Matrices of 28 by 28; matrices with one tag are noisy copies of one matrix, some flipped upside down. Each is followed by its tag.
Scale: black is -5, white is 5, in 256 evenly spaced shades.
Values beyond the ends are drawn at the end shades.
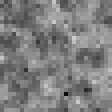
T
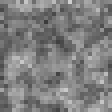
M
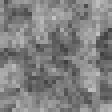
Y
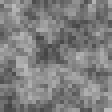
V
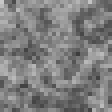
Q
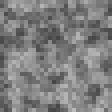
M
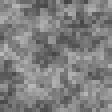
V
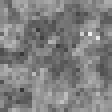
Y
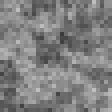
V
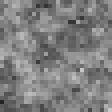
V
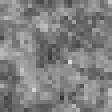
V
